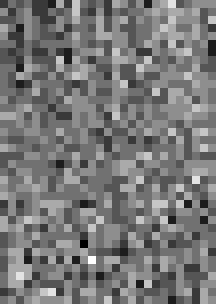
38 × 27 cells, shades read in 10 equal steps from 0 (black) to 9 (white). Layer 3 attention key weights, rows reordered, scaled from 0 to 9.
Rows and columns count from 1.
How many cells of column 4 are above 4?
18
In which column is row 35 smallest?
13
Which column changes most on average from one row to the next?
8
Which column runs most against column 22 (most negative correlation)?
6
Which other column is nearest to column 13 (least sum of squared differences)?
21
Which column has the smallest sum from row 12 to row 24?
14
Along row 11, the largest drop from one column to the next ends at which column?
17
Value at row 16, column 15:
4
